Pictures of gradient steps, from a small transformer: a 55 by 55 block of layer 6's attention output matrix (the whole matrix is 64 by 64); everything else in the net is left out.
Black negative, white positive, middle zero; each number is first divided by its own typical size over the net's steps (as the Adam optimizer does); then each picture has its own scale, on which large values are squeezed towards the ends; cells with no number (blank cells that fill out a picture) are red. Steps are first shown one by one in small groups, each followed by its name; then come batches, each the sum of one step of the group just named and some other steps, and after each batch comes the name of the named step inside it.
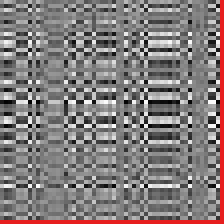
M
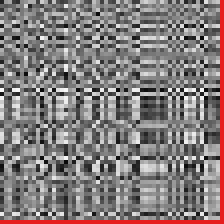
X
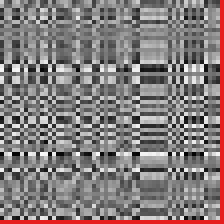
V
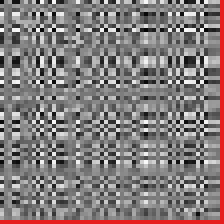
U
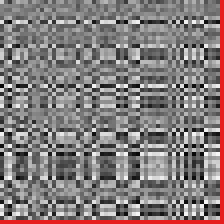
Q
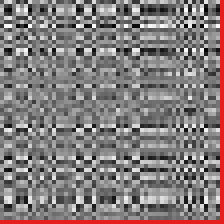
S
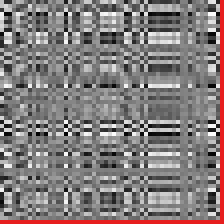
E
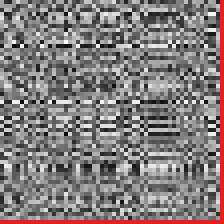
E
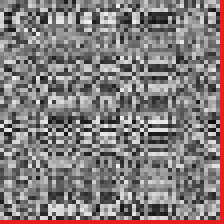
E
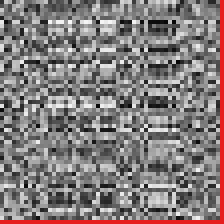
M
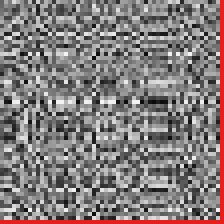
X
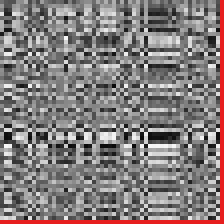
E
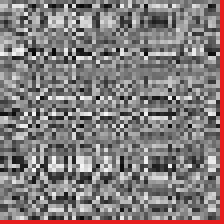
M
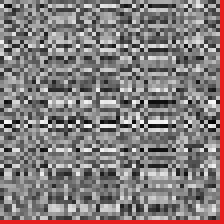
M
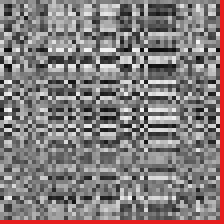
M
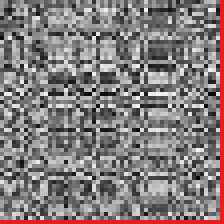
X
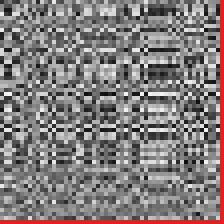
U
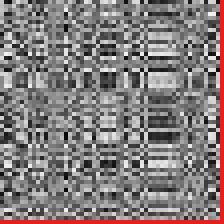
E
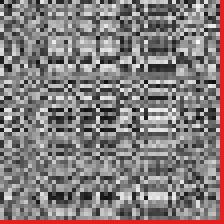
U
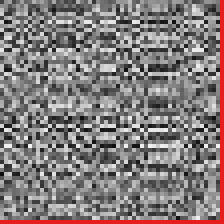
S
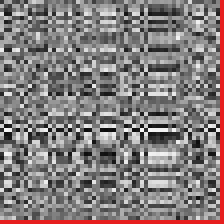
E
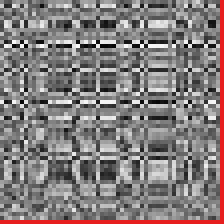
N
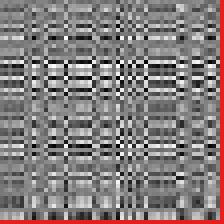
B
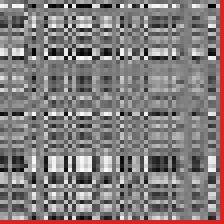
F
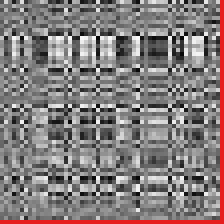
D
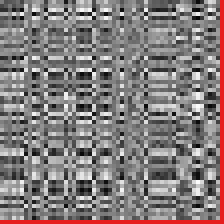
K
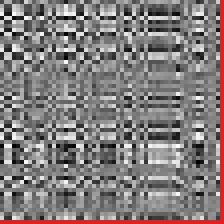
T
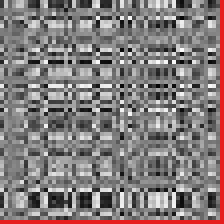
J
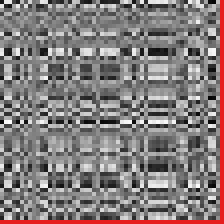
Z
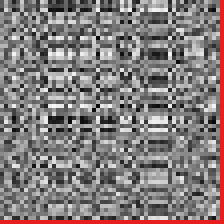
D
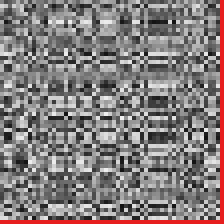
F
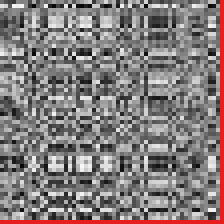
F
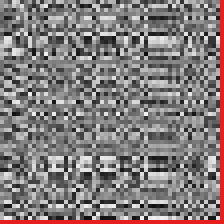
F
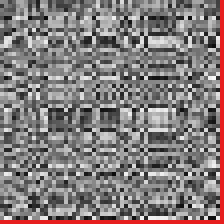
J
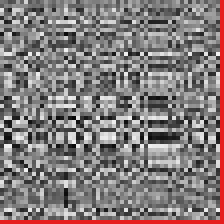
T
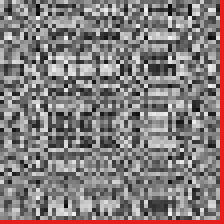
B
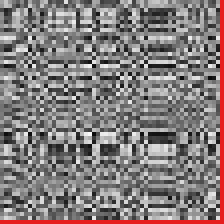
B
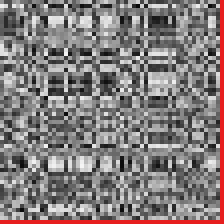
F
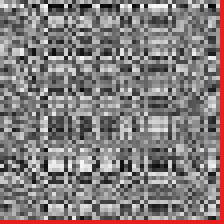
F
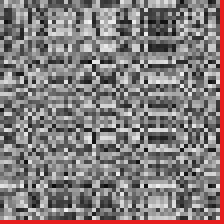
J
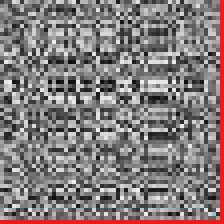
J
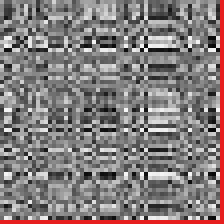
N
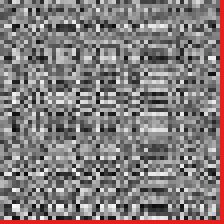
N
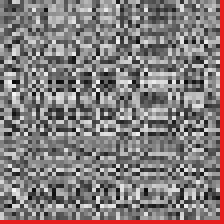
K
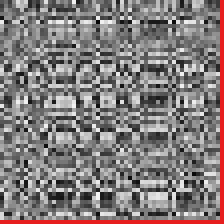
J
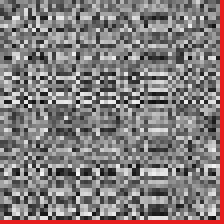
N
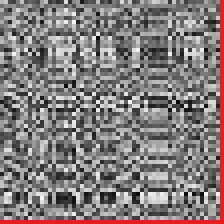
D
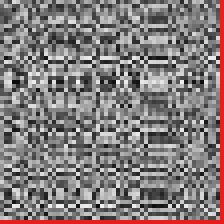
B
